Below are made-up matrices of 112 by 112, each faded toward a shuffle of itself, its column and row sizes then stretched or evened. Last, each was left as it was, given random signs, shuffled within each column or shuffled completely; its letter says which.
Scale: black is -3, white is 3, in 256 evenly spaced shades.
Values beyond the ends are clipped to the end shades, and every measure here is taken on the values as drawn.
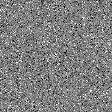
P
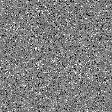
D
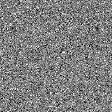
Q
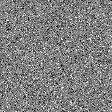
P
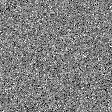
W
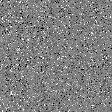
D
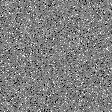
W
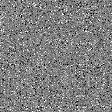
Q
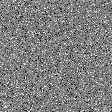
W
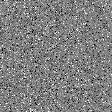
P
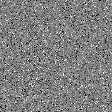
P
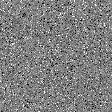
P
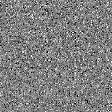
Q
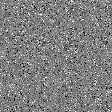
P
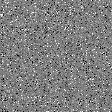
D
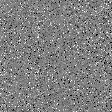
P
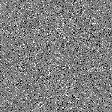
Q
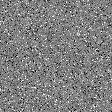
W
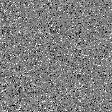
Q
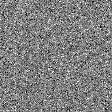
P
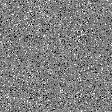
D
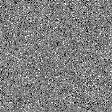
Q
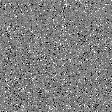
D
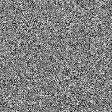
Q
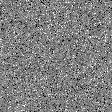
W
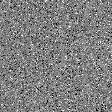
P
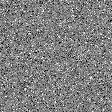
W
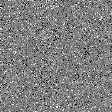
D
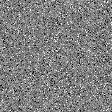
P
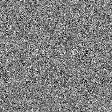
D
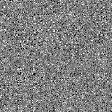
Q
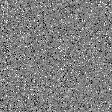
P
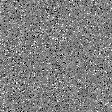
P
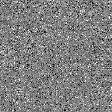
Q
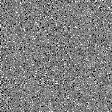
Q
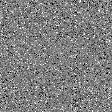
D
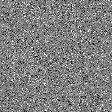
D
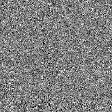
Q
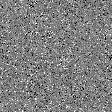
P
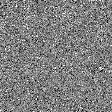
D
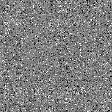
Q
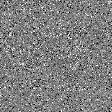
Q
